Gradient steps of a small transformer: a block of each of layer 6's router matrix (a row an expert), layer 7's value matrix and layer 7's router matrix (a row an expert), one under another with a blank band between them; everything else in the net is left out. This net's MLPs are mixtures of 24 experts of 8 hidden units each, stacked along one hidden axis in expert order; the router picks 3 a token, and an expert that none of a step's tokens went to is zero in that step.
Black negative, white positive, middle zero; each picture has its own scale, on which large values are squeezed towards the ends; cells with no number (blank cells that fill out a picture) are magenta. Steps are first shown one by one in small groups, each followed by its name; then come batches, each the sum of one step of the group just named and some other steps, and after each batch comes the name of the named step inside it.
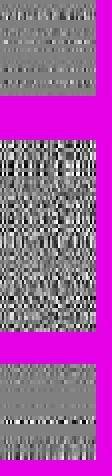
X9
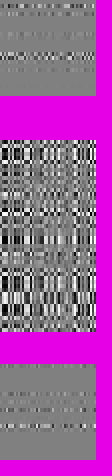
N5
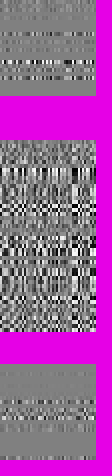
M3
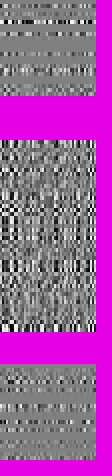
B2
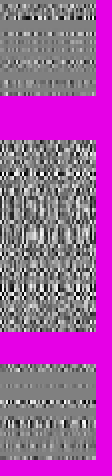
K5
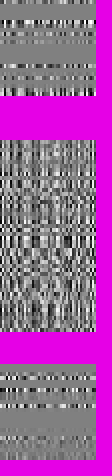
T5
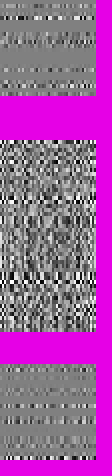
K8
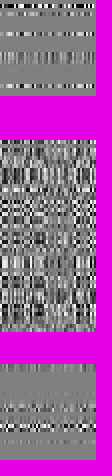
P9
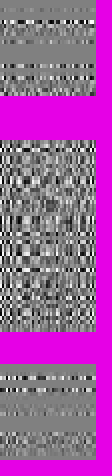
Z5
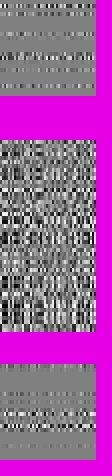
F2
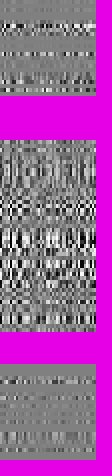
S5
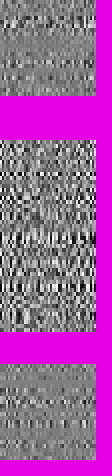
K5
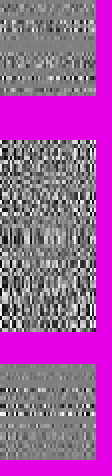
N5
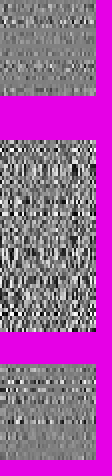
M3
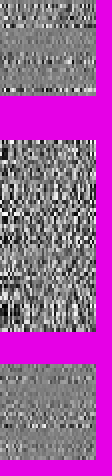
F2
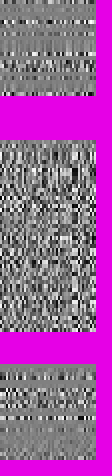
M3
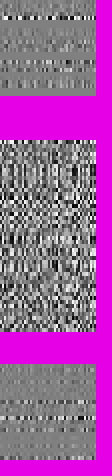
M3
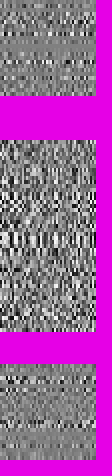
M3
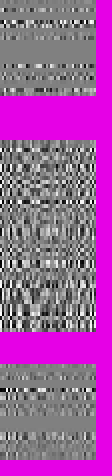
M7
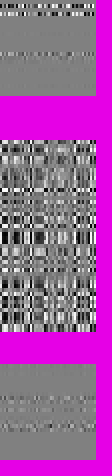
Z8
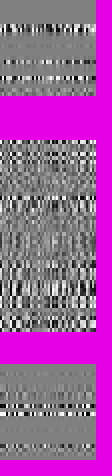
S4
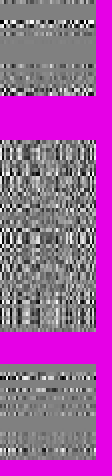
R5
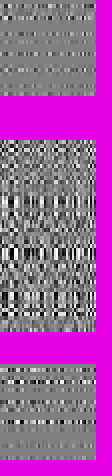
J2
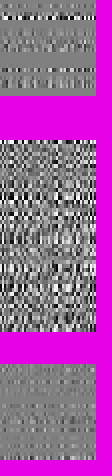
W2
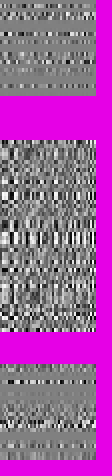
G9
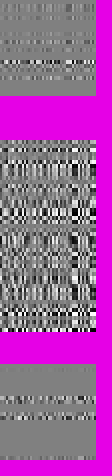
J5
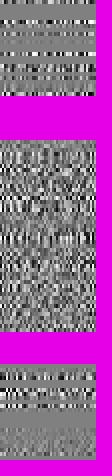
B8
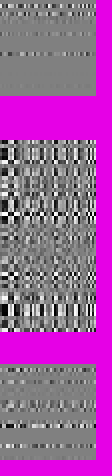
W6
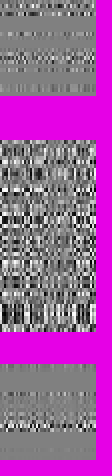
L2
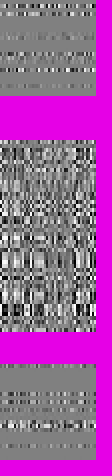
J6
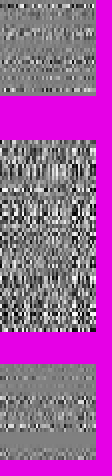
J5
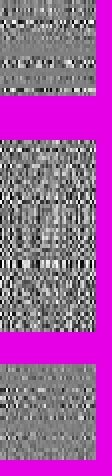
M7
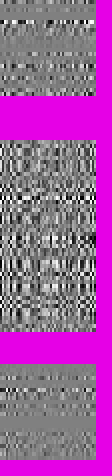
B8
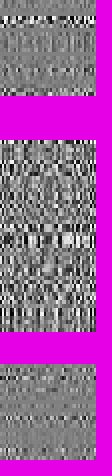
R5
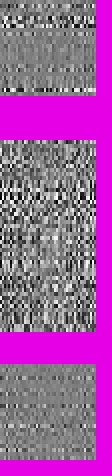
W2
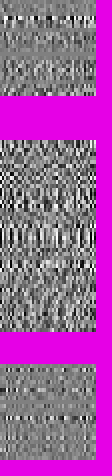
M7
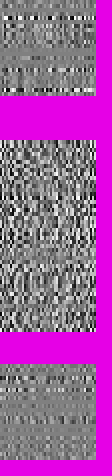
W2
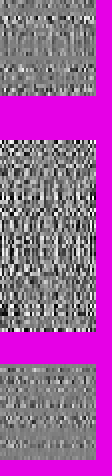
J2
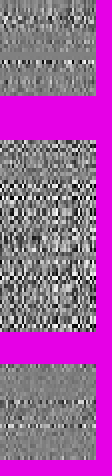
W2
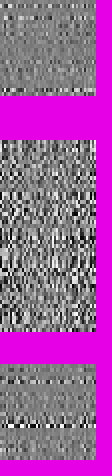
J5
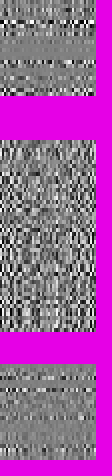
R5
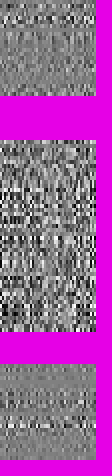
J6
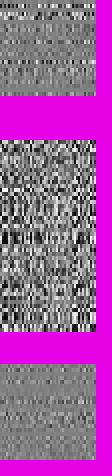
Z8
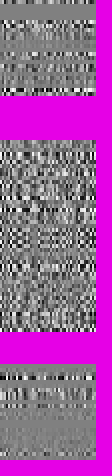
B8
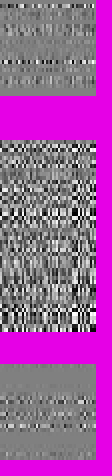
J5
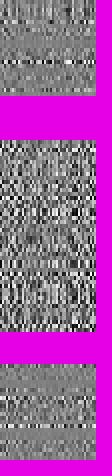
J5
